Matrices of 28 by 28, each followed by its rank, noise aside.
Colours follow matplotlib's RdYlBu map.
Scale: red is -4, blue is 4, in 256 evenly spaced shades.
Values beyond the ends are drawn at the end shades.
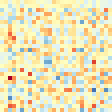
four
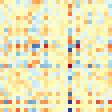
two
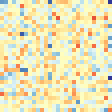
six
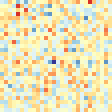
six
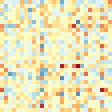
six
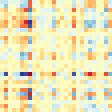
one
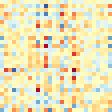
three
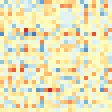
four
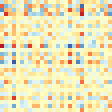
two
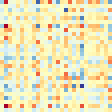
three
